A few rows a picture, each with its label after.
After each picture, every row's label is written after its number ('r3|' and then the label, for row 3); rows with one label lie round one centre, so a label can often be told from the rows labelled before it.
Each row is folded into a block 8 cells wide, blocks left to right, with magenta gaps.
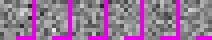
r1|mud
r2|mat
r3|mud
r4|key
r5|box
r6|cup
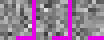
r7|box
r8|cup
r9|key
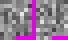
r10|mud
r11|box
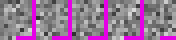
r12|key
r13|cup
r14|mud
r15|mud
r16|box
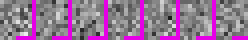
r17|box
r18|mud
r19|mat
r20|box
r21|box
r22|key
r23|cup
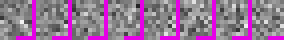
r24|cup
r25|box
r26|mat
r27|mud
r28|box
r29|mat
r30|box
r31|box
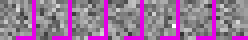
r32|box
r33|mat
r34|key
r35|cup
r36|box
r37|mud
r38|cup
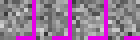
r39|mud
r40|cup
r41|key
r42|cup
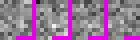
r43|cup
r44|key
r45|key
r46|mud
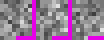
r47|cup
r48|mat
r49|key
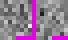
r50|box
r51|mat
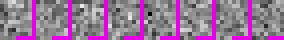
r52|mat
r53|key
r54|mud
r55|mud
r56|mat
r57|cup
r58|mat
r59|cup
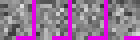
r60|mat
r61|mud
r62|mud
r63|key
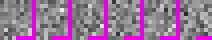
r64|key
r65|mud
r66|box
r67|cup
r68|box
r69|mat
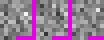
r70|mat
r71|box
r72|mud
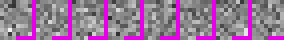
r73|cup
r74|box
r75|key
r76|cup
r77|mud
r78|box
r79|key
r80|box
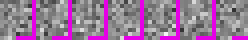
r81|mud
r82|cup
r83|box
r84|key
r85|box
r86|mat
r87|key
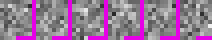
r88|mud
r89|box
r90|key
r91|mat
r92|mud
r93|box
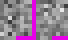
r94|cup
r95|mud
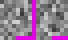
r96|box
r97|box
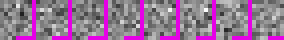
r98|box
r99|key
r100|box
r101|box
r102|mud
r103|mud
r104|mat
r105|mud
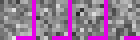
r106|key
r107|cup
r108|mud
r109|mat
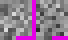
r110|mat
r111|mat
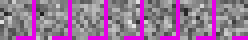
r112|mat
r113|mat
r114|mud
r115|cup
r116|cup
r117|mat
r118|mud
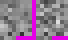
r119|cup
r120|cup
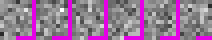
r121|mud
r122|mud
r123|box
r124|key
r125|box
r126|mud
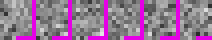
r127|mat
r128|cup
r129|key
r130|key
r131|mat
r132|mud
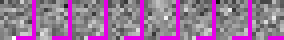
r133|key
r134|mud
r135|key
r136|key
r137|mat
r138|key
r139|key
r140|mud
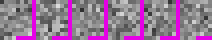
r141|key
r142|cup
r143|box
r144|mat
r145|mat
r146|box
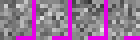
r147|cup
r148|mat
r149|key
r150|box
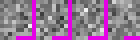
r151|box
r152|box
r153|key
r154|mat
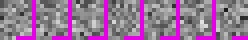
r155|key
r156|cup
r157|cup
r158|box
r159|mud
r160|cup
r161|mud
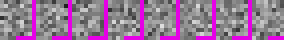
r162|cup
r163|mud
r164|cup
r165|box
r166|key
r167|box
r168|box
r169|mat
